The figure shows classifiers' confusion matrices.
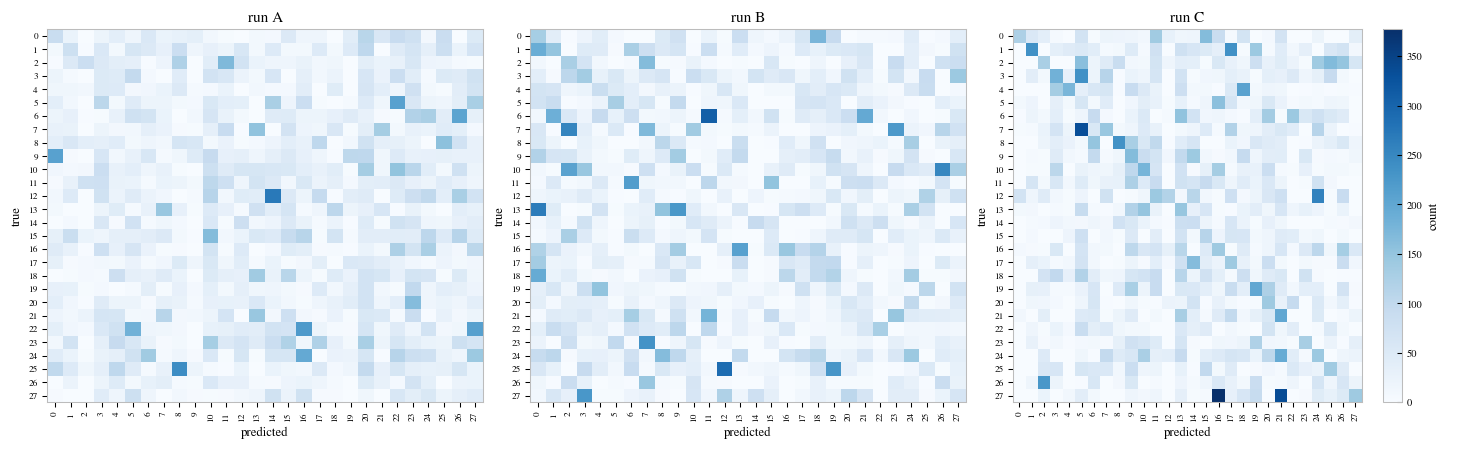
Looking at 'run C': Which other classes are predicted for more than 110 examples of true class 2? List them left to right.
5, 24, 25, 26
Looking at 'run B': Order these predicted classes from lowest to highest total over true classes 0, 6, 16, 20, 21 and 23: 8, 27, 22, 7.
22, 8, 27, 7
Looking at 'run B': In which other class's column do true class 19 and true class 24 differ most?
8
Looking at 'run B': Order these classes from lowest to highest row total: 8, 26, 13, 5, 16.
26, 8, 5, 16, 13
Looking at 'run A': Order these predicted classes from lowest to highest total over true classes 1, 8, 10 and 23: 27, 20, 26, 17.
27, 26, 17, 20
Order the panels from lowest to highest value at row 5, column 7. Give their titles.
run A, run C, run B
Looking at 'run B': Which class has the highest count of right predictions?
7
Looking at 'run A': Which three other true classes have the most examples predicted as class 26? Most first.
6, 12, 15
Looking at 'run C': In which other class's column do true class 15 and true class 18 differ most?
3
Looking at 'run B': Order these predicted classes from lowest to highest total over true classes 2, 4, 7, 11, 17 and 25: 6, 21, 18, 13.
13, 21, 18, 6
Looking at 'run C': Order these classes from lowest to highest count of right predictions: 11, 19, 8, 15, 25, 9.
11, 15, 25, 9, 19, 8
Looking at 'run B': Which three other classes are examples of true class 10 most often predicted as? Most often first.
26, 2, 3
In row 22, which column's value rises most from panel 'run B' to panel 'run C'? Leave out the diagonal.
5
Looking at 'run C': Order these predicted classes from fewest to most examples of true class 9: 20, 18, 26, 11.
26, 20, 11, 18
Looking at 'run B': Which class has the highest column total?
0
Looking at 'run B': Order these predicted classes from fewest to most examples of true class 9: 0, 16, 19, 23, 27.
23, 16, 27, 19, 0
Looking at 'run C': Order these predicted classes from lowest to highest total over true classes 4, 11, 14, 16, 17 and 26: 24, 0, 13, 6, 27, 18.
0, 27, 6, 24, 18, 13
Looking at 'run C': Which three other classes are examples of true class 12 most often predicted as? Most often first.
24, 11, 14
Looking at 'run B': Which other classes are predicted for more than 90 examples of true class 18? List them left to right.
0, 16, 19, 24
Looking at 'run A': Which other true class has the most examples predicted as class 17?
23
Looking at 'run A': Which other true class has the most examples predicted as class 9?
8
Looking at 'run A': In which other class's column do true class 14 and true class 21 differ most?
13
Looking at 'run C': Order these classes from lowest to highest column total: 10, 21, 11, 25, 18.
25, 18, 10, 11, 21
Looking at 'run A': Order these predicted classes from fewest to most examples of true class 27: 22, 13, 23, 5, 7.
7, 13, 23, 22, 5
